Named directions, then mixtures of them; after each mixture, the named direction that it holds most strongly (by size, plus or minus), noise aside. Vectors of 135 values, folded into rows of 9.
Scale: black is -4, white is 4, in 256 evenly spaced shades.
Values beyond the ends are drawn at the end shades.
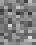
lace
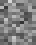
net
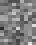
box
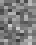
lace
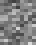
box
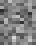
net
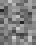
net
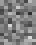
lace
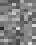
box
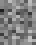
lace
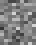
box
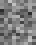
lace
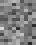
box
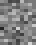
box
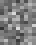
box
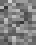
net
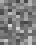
lace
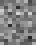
lace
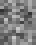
net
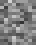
net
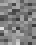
box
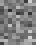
lace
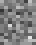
lace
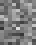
box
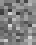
lace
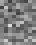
net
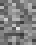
net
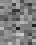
box
